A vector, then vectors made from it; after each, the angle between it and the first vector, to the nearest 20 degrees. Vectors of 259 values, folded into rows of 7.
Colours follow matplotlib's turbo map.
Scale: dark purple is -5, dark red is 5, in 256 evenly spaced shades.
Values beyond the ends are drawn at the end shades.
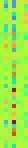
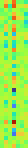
160 degrees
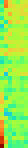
100 degrees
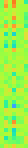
140 degrees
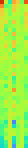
60 degrees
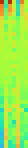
80 degrees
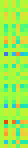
100 degrees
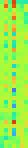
160 degrees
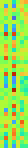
40 degrees
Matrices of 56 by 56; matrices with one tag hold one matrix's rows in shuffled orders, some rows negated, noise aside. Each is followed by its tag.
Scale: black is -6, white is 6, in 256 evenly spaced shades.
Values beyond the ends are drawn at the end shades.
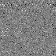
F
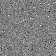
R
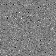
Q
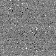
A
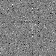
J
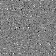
Q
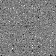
J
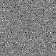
F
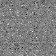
A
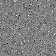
Q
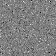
R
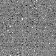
A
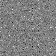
J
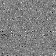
F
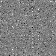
J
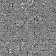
A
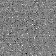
A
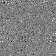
F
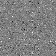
J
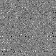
F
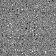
A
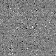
A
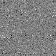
F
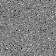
Q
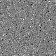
R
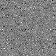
F
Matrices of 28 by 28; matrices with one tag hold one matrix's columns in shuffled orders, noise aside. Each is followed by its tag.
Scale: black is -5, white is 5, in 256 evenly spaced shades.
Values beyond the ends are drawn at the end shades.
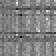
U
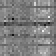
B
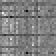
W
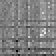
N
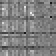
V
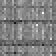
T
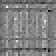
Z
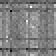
Z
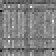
Z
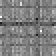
B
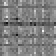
B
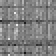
T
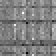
T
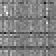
V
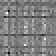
W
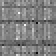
T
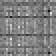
W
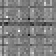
B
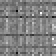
W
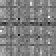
B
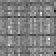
W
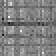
B
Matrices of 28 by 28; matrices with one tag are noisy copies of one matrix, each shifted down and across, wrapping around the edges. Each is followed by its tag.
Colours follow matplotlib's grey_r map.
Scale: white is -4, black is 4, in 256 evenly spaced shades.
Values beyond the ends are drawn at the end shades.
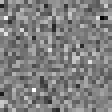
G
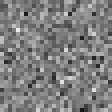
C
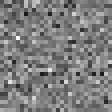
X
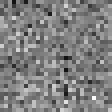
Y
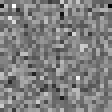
G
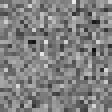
G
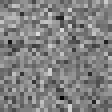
Y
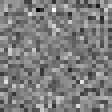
G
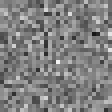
G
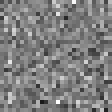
G
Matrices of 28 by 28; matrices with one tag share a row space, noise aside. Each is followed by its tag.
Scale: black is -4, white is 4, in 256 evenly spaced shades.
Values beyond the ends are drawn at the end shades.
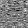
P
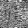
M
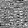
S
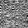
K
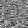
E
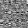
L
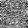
K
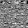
L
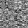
M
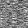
P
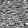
P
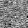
L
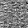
L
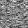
P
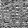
K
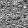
P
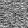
L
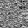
M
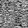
M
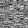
S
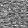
L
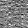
L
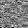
E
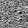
M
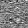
S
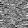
E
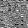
L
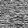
S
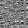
L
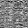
S
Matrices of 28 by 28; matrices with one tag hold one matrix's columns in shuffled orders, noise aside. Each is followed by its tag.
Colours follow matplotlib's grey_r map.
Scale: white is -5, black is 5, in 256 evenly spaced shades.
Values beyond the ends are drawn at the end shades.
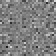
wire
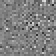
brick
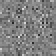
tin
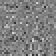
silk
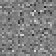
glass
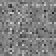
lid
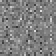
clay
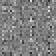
clay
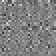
brick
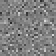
glass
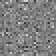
wire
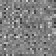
tin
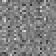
clay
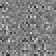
silk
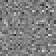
glass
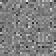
wire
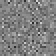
wire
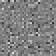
wire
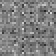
lid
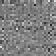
brick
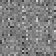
clay
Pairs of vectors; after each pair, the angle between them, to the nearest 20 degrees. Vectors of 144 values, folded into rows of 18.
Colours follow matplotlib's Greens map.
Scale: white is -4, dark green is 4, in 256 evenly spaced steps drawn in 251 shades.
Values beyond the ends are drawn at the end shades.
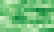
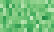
100 degrees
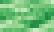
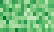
80 degrees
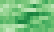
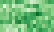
40 degrees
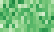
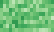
140 degrees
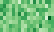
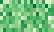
140 degrees
